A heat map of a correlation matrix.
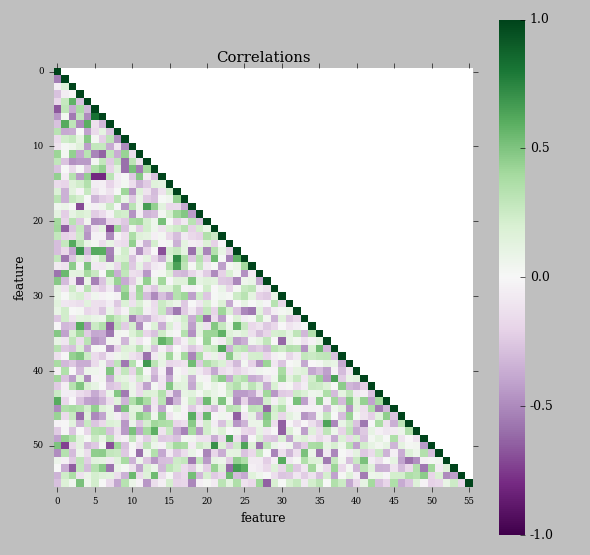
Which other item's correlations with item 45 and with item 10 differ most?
9
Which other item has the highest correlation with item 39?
12
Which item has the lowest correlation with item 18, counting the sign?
3
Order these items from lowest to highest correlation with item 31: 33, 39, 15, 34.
33, 34, 39, 15
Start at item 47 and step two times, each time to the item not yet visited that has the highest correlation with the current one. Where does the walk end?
14
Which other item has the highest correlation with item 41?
37
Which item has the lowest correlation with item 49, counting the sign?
53
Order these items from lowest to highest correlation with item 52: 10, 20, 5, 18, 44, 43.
18, 20, 10, 43, 44, 5
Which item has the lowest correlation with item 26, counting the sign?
32
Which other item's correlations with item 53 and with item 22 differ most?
44
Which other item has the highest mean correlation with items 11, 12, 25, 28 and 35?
0
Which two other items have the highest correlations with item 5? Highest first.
6, 24
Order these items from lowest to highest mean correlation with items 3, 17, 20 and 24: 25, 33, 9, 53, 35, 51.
51, 33, 9, 53, 25, 35
